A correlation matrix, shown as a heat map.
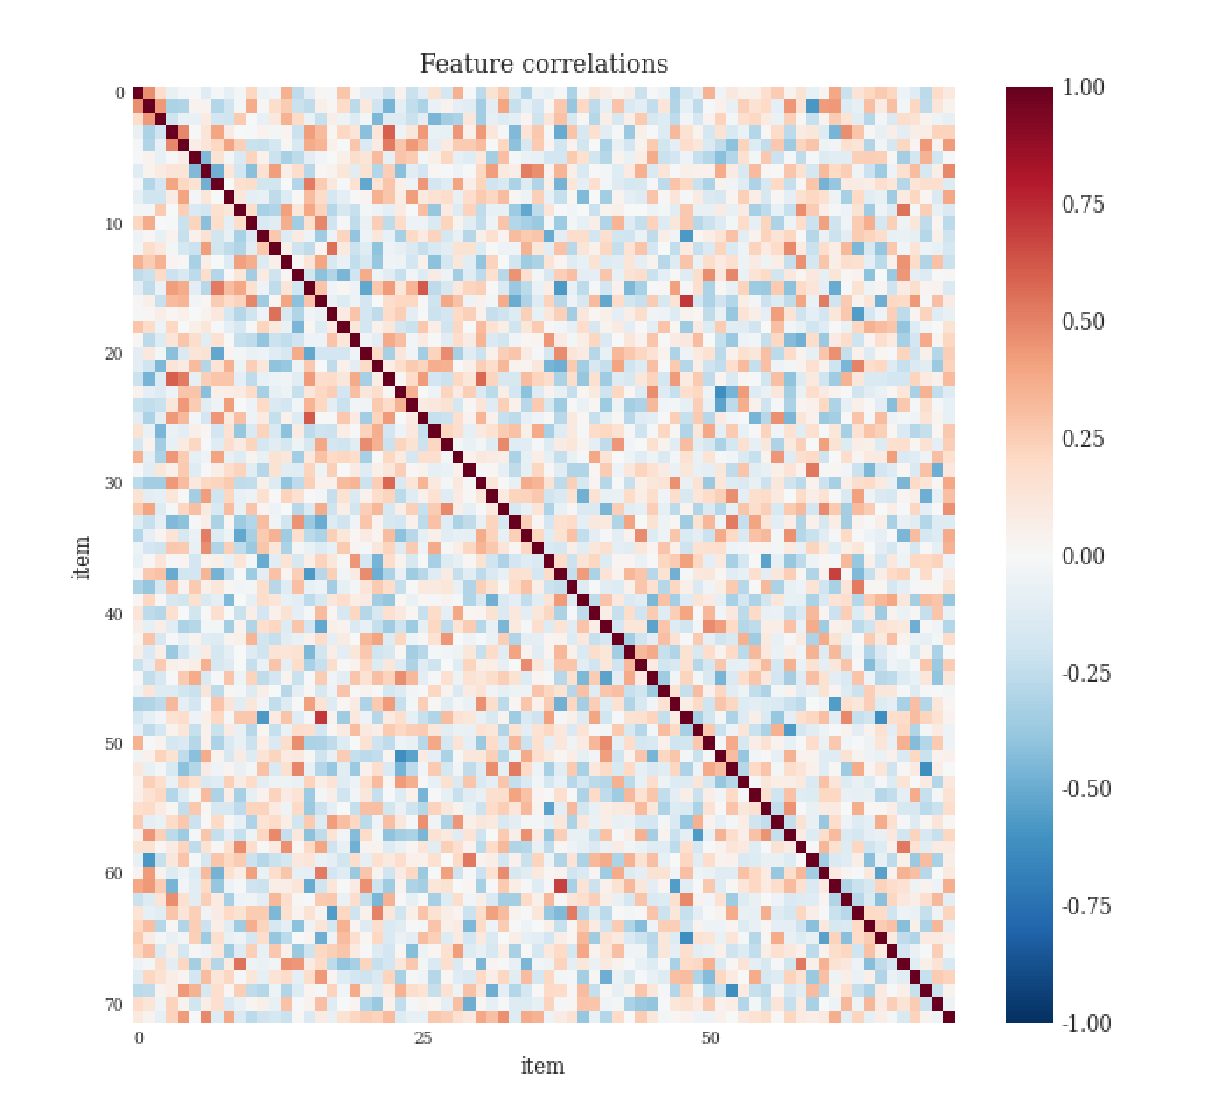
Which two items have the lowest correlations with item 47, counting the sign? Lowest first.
61, 37
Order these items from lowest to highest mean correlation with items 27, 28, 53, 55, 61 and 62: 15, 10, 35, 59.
15, 59, 35, 10
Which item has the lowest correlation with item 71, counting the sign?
39
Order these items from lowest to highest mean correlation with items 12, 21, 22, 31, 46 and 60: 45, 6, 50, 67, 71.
50, 67, 45, 71, 6
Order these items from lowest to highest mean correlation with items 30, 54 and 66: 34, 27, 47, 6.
27, 47, 6, 34
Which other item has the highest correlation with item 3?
22
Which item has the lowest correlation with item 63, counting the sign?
17
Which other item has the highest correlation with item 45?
23
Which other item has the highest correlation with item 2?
1
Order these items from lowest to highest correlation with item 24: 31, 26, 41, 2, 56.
41, 2, 31, 56, 26
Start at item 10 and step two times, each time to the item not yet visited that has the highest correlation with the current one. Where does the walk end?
48
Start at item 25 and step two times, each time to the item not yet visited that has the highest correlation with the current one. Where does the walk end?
7
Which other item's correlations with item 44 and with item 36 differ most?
55
